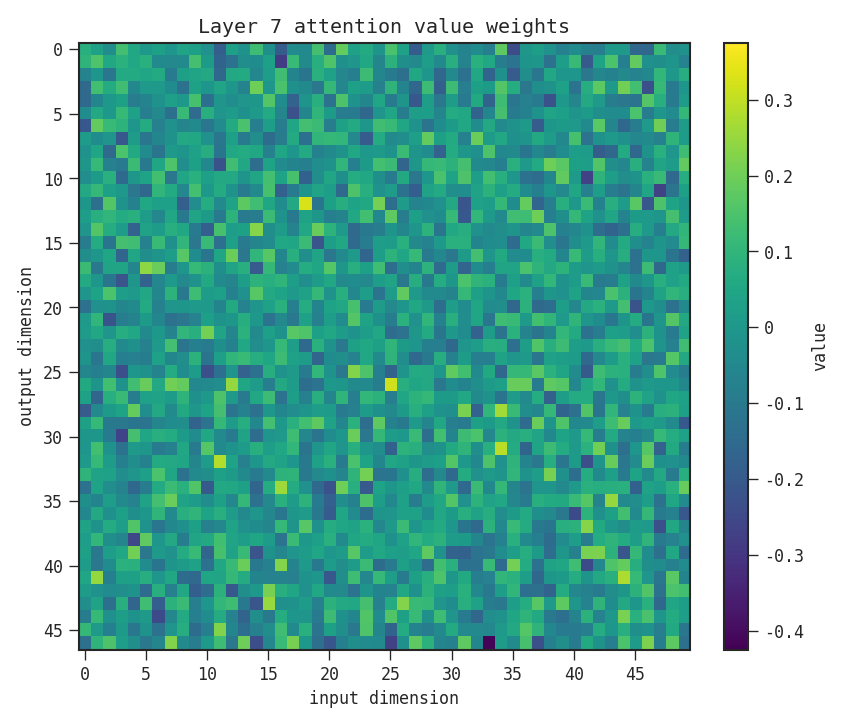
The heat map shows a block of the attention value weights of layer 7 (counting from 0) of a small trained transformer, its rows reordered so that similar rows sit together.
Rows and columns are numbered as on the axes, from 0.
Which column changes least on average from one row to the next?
0
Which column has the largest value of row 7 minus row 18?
28
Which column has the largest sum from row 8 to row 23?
49
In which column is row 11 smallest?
47
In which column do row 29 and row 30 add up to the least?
3
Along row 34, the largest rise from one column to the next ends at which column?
21
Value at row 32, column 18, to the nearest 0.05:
-0.1
